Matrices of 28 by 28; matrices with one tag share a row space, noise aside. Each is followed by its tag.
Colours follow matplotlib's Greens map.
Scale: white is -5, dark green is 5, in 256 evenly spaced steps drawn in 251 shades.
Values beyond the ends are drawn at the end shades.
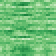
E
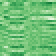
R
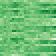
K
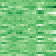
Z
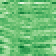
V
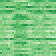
E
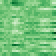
K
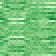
R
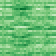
E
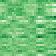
Z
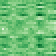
Z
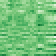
Z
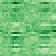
K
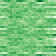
Z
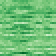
E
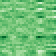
Z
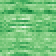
E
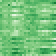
K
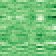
Z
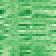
V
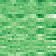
Z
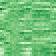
V
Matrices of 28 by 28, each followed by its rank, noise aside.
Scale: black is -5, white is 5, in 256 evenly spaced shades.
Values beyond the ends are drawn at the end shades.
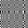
one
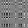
one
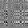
two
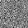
six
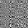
two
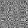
four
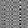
one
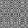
two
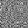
four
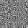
six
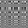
one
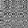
three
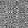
four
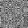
four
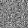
six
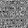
six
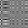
one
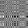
one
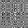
three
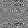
three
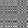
one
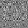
four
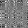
three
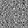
six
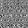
four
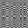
one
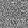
six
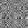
three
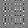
one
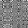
four
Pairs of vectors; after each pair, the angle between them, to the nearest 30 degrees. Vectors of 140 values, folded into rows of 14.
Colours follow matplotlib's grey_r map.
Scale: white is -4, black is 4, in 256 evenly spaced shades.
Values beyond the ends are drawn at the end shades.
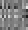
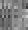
150 degrees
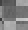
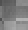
30 degrees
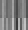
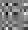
90 degrees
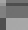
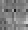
60 degrees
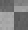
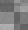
30 degrees
